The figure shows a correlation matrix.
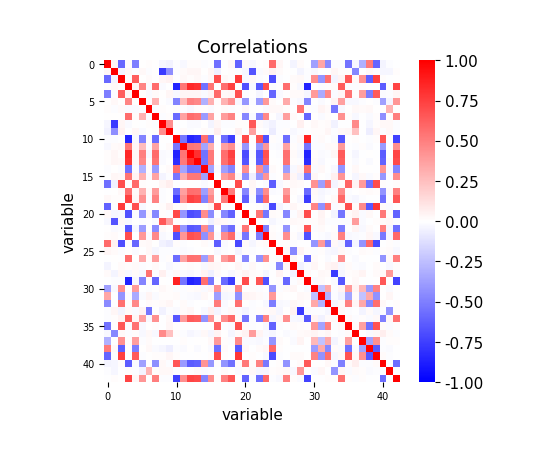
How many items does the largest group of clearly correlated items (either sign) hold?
19
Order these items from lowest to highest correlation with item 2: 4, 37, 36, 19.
36, 37, 4, 19
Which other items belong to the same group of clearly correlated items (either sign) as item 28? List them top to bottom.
6, 33, 41
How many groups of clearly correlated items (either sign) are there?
5
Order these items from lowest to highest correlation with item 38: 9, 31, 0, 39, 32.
39, 32, 9, 31, 0
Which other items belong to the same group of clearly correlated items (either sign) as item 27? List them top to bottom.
25
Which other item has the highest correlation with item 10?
29
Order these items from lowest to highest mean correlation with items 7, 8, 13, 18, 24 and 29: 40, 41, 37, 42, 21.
40, 37, 41, 21, 42
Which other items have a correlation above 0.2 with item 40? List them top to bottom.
10, 14, 20, 22, 29
